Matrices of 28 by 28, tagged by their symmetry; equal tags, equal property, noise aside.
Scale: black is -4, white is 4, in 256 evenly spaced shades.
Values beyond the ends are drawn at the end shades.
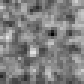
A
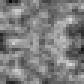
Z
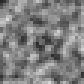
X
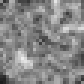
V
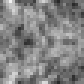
Z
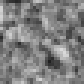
A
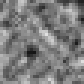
V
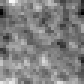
A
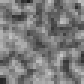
V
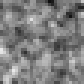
A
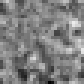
A
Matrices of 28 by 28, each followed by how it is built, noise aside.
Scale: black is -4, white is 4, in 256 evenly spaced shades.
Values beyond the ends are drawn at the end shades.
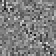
banded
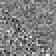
lower triangular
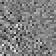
lower triangular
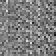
repeating rows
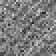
Hankel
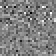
uneven rows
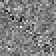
banded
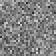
noise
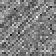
Hankel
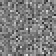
repeating rows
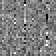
uneven columns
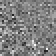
lower triangular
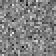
noise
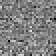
uneven rows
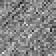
Hankel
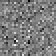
uneven columns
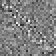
banded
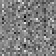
uneven columns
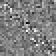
banded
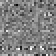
uneven rows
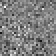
lower triangular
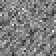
Hankel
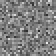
noise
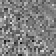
lower triangular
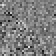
lower triangular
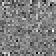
uneven rows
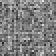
blocks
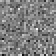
uneven rows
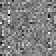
uneven columns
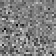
lower triangular
